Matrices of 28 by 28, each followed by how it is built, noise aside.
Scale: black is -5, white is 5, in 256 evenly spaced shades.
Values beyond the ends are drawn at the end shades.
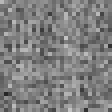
blocks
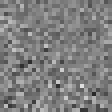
lower triangular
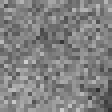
smooth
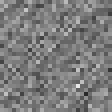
Hankel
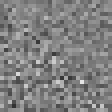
lower triangular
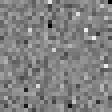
sparse
